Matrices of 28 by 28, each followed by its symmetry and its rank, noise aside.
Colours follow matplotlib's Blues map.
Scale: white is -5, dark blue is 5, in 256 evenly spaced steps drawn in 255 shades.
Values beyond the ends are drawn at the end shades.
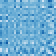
antisymmetric, rank two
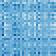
no symmetry, rank three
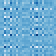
no symmetry, rank one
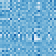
no symmetry, rank three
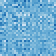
no symmetry, rank three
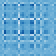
symmetric, rank one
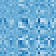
antisymmetric, rank two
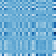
no symmetry, rank one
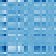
no symmetry, rank one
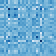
symmetric, rank two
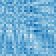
antisymmetric, rank two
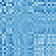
symmetric, rank two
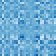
no symmetry, rank two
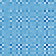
symmetric, rank one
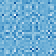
symmetric, rank three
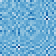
symmetric, rank three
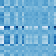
no symmetry, rank one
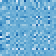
no symmetry, rank three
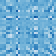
no symmetry, rank two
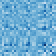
symmetric, rank two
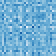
no symmetry, rank three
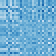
no symmetry, rank two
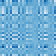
no symmetry, rank one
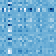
antisymmetric, rank two
